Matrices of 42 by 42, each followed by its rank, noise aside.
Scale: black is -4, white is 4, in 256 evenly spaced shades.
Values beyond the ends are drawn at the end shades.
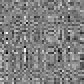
four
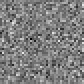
twelve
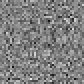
eight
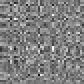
four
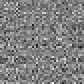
six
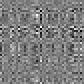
three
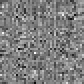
eight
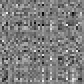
four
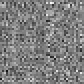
eight
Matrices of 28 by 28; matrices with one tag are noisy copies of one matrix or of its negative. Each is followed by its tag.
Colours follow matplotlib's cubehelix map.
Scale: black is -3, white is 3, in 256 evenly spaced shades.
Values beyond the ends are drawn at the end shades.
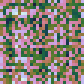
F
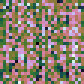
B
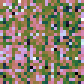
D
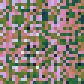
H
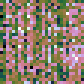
B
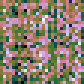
F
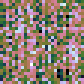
B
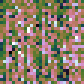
B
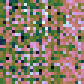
H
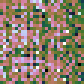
H
